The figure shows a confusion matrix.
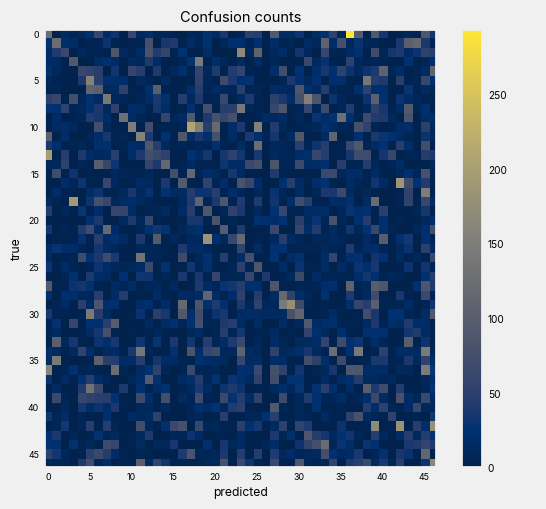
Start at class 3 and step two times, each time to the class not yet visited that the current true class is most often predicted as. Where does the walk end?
39
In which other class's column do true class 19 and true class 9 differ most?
35
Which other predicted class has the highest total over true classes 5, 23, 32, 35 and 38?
6
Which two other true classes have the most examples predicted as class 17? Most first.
10, 15
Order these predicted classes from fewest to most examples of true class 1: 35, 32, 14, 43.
32, 14, 35, 43
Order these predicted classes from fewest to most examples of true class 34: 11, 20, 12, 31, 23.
12, 31, 20, 23, 11
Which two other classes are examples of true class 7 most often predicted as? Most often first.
31, 39
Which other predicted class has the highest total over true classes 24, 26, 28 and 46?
11
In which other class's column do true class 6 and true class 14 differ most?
5
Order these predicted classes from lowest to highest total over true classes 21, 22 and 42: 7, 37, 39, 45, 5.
37, 45, 5, 7, 39
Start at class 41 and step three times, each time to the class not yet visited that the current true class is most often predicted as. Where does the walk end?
25
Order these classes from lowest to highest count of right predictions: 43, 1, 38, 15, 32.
32, 43, 15, 38, 1
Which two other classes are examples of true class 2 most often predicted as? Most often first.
23, 25
